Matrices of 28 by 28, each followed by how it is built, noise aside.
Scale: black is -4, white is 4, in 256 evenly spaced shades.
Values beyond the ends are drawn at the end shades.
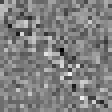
banded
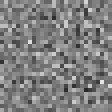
low rank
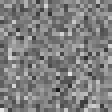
noise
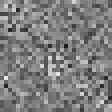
block diagonal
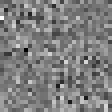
block diagonal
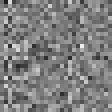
low rank
